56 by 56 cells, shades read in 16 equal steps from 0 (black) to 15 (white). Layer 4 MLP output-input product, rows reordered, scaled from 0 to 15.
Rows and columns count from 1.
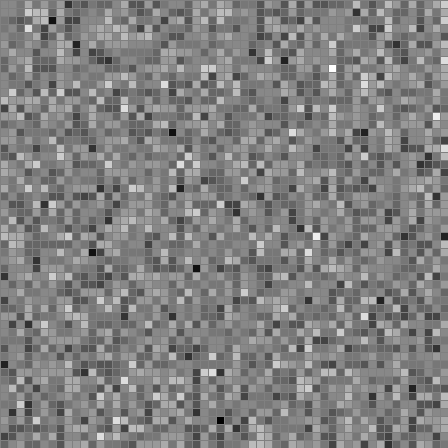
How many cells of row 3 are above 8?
15
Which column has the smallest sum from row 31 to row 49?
52
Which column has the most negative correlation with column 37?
22
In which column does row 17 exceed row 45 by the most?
37
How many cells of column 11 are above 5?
46
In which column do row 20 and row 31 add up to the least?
54
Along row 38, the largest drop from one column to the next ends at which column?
48
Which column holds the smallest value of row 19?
12
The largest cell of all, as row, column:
9, 42
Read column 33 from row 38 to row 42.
11 8 6 10 9
